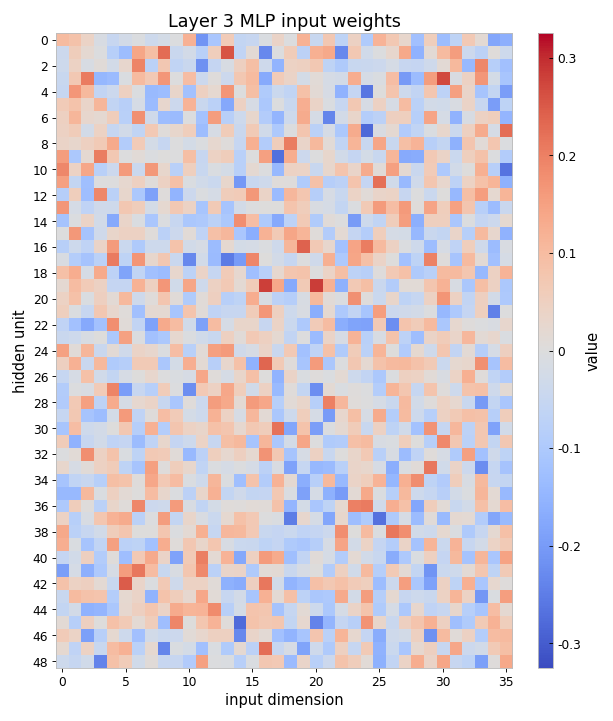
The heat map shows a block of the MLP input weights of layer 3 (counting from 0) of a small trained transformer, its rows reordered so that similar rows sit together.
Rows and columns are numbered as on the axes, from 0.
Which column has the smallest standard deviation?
32
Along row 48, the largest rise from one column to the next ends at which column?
4
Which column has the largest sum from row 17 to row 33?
16
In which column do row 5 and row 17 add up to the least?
13
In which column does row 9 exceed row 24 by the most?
3
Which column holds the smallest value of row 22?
26
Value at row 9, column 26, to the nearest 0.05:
0.1
